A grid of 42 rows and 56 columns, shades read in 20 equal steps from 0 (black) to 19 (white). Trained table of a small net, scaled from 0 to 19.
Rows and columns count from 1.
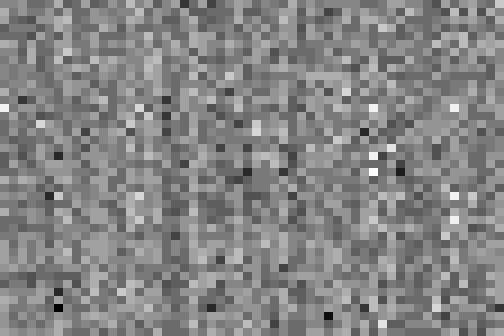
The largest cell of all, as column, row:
42, 22
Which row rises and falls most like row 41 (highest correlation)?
4
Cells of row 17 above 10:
26
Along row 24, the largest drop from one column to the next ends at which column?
51
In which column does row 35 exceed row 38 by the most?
50
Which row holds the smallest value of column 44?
16
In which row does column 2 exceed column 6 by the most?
25
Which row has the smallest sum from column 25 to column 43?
23
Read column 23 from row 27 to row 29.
9 9 10
